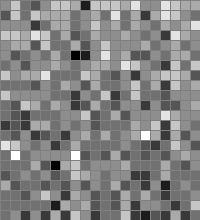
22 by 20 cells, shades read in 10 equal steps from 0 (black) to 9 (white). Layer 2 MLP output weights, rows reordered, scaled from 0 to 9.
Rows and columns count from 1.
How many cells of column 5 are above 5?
6
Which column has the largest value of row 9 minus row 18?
14
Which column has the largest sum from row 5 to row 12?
18
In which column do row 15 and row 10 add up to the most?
1
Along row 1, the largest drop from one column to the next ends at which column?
9
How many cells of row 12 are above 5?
4
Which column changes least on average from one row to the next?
10
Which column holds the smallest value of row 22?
15
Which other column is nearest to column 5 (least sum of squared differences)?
19
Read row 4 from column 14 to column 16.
5 4 5
